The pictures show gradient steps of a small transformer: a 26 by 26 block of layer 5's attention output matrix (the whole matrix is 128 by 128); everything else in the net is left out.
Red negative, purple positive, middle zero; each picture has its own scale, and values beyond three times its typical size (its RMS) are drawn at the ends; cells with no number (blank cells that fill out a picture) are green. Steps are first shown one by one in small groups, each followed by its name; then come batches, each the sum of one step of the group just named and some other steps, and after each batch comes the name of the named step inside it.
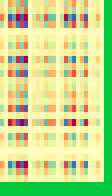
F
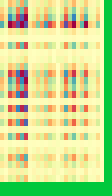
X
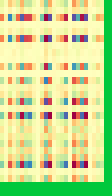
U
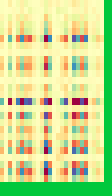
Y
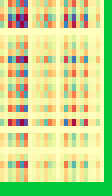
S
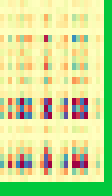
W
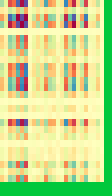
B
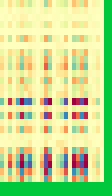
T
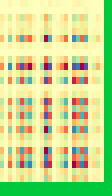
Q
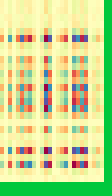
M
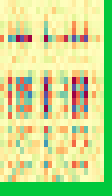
M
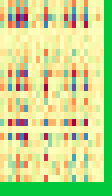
F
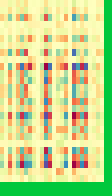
Q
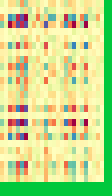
F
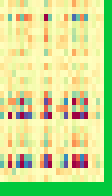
W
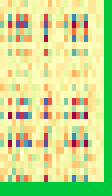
Y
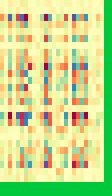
Q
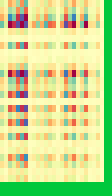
X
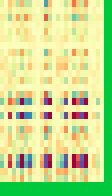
T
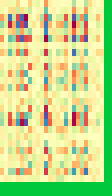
Q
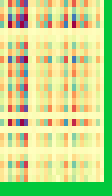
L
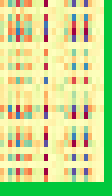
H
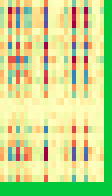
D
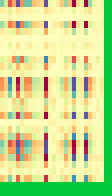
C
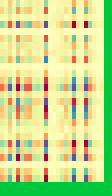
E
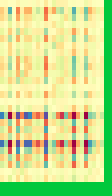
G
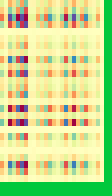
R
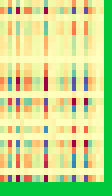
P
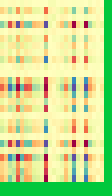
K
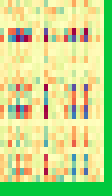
P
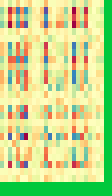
D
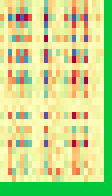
H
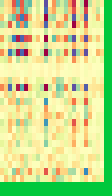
E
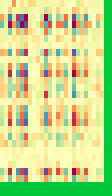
L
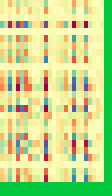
E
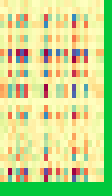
K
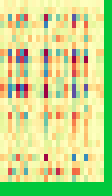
K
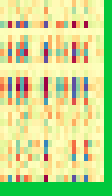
E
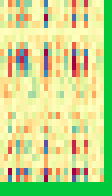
C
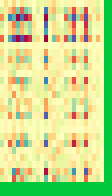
H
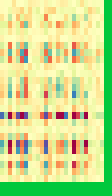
G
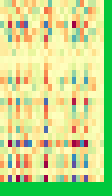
P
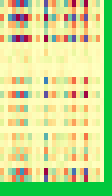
R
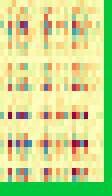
G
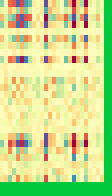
C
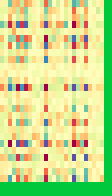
K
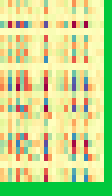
E
